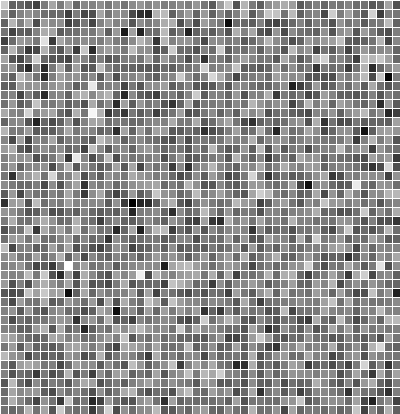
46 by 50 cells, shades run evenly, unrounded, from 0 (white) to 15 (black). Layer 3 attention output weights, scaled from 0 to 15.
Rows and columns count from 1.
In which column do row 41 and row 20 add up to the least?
32
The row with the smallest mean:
31
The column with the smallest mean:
40
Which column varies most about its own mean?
49
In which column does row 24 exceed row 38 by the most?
33
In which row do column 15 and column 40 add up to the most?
35
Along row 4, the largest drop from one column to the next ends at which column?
17
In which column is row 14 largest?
5
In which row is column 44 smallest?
26
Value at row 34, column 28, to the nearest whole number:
7
